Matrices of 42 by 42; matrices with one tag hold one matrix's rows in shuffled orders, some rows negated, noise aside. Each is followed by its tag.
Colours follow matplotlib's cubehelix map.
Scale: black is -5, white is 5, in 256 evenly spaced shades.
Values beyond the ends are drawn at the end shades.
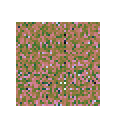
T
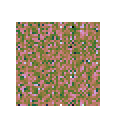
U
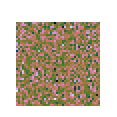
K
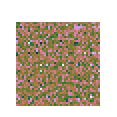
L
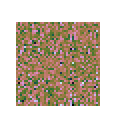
U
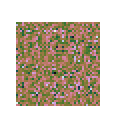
K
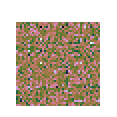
L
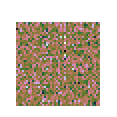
T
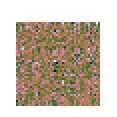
K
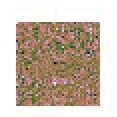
K
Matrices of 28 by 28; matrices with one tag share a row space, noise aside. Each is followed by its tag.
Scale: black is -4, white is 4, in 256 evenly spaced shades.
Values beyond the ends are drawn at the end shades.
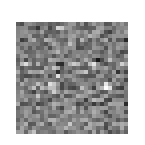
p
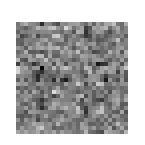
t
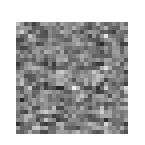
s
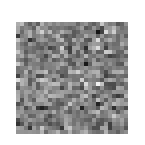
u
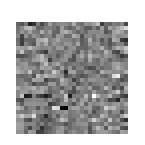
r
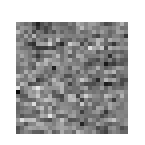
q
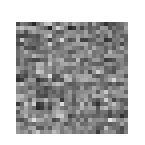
q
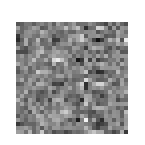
t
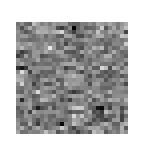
s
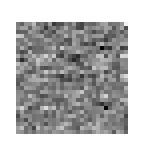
s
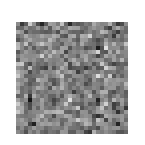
u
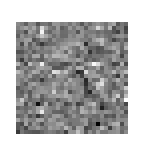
t
